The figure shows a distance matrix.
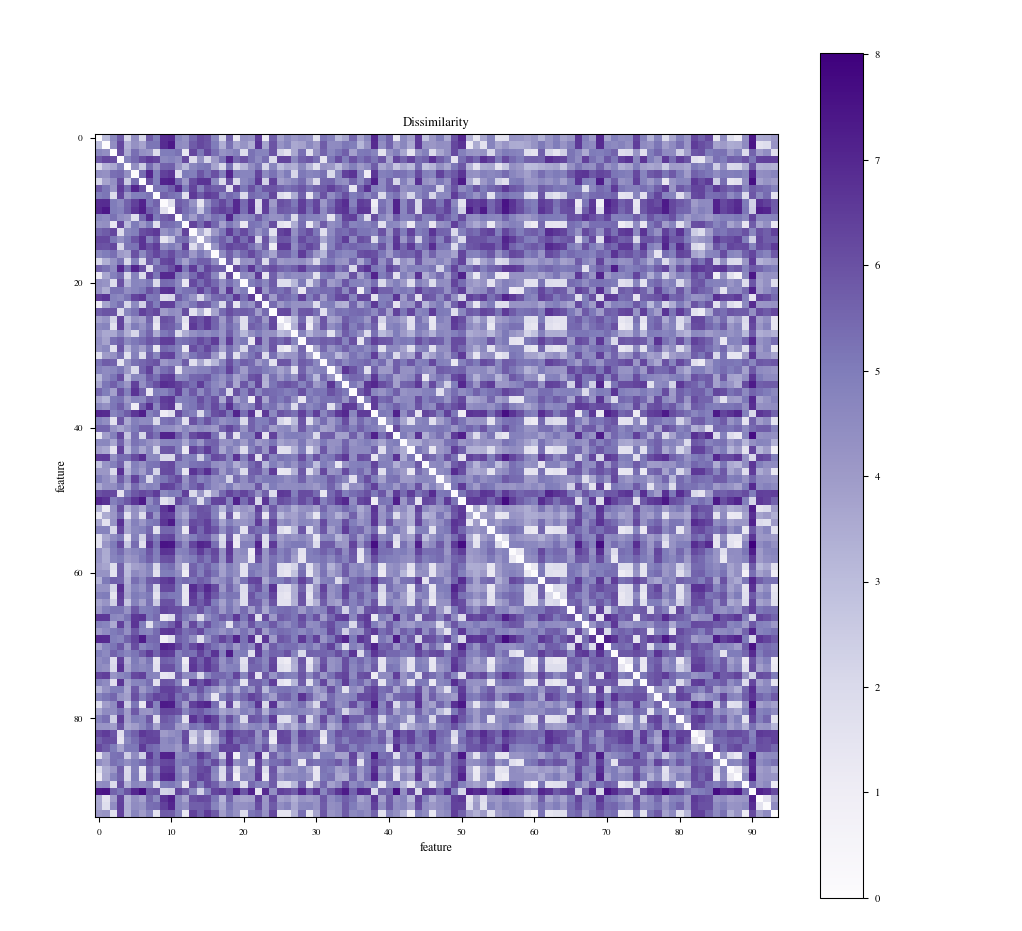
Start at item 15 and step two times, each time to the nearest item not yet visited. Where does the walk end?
83
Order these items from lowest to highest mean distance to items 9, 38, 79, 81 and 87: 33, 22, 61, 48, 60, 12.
22, 60, 12, 48, 33, 61
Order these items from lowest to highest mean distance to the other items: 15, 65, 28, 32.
32, 65, 28, 15
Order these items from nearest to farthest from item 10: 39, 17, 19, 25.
39, 25, 17, 19
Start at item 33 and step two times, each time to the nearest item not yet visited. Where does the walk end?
61
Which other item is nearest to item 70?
48
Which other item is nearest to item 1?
51
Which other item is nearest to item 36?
21
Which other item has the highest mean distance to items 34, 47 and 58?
90
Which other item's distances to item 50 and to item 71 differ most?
38
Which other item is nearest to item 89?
60
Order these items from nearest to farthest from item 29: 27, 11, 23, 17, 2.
2, 27, 17, 23, 11
